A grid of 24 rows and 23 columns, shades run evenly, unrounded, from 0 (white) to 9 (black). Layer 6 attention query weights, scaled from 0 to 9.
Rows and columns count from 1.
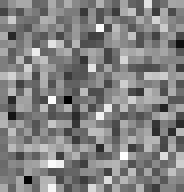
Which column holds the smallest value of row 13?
7
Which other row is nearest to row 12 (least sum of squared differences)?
19
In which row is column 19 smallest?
1
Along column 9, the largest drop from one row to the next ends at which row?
14
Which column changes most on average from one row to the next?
17
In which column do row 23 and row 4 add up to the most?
4
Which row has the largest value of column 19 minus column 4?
9
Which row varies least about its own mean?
3
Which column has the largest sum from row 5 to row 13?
23
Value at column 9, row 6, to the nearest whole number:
6
